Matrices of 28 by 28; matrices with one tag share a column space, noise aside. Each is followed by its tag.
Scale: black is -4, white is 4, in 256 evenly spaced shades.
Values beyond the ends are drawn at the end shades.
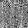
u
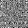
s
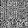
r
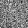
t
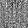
u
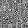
t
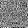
s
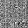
r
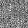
t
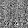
r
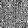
u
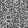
t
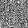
t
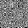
s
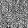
t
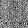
r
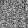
t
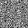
t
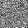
s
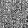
t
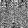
u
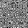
s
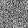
t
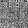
u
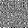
s
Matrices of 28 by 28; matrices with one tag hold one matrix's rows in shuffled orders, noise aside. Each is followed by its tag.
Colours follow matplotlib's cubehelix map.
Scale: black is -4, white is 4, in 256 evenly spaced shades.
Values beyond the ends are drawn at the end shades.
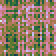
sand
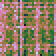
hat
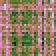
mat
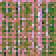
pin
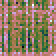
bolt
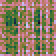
sand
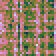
hat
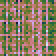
pin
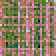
sand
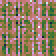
pin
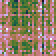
mat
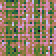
sand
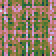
bolt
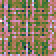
bolt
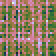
pin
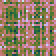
sand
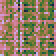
hat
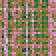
bolt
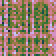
bolt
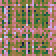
bolt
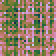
sand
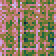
hat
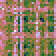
hat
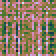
pin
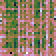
sand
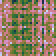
mat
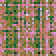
sand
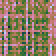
bolt
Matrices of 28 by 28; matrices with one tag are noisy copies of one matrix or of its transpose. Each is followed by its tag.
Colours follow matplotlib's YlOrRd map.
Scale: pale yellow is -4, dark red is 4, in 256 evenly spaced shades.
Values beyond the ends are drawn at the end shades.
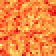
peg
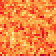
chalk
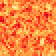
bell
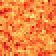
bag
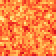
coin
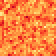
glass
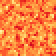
glass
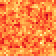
bell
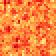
bell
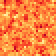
bell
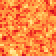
peg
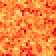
coin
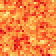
bell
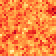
peg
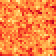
coin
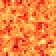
bell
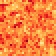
bell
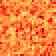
chalk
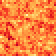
bag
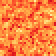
peg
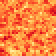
peg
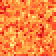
chalk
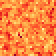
bag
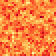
chalk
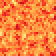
glass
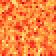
glass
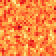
glass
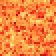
chalk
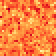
bag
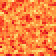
glass
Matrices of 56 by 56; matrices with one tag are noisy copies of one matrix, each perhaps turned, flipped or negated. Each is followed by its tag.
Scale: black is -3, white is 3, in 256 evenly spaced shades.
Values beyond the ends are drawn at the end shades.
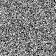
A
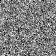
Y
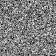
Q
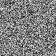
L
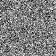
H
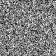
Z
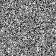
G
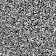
Z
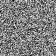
Y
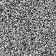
L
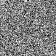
L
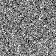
G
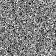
G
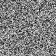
A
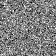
H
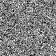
H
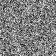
G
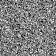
Q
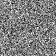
A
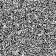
Z
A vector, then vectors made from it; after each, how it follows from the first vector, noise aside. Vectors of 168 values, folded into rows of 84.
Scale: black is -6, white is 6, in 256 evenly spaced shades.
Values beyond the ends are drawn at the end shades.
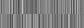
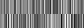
reversed, negated, scaled up.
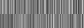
wrapped around.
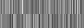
copied.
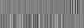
negated, partly zeroed.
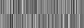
copied.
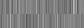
negated, partly zeroed.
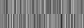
reversed, negated.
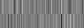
reversed, negated, partly zeroed.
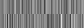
reversed.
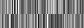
wrapped around, scaled up.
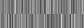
reversed.
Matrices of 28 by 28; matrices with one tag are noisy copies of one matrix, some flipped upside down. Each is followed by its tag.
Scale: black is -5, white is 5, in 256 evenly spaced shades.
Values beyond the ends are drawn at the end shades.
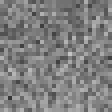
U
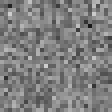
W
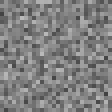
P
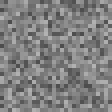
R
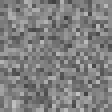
W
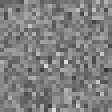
W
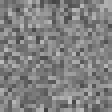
W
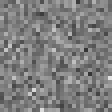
P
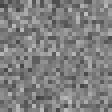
W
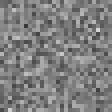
P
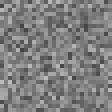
R
